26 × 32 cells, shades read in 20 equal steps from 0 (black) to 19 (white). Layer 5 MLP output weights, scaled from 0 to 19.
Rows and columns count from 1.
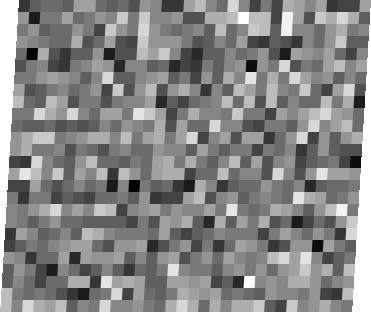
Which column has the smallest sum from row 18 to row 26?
14
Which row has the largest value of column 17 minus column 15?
1
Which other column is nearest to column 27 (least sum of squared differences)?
13
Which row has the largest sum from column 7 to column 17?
12
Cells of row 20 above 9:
12
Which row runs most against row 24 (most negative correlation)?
7
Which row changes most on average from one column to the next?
8
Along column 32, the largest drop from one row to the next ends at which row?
21
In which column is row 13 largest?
2
